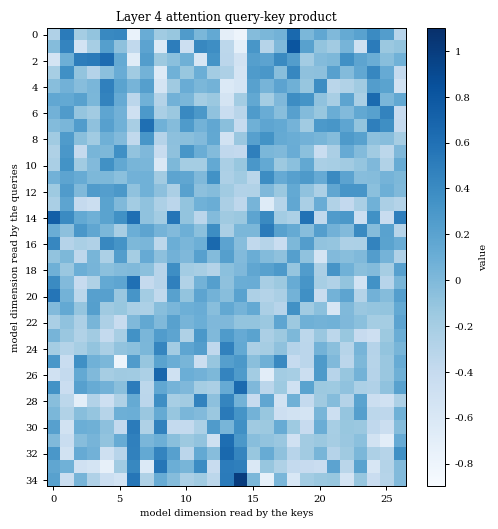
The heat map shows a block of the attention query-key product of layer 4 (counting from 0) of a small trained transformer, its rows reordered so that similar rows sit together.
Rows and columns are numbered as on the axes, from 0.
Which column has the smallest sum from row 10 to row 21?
8
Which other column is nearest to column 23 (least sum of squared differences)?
10
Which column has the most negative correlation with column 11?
2
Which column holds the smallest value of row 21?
21
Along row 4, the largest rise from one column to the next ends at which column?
15
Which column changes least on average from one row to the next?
14
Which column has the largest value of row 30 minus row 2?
6
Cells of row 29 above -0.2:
19
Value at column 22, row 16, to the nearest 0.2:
-0.2
